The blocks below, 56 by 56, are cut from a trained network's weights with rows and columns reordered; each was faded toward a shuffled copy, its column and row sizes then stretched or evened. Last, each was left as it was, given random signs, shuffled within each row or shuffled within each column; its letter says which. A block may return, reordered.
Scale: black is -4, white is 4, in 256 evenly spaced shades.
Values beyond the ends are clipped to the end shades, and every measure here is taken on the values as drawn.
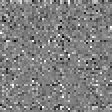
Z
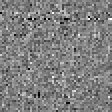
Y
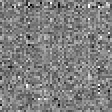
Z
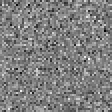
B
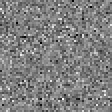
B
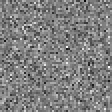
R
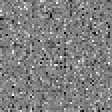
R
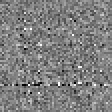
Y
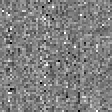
R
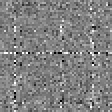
Y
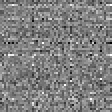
Z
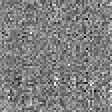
Z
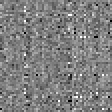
Z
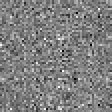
Z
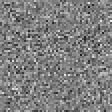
Y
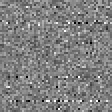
Y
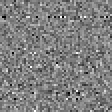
B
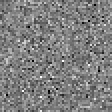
R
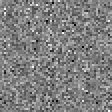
R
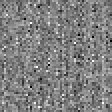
R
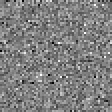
B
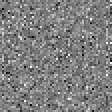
R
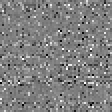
Z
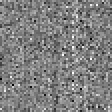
R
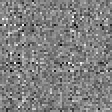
Y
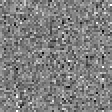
R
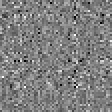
Z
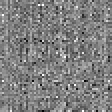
Z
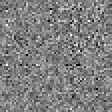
Z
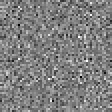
Z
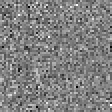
Y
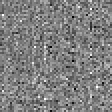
R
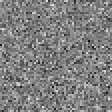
B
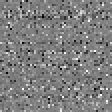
Y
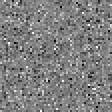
R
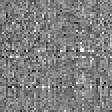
Z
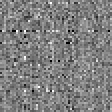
Z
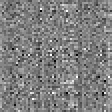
Z
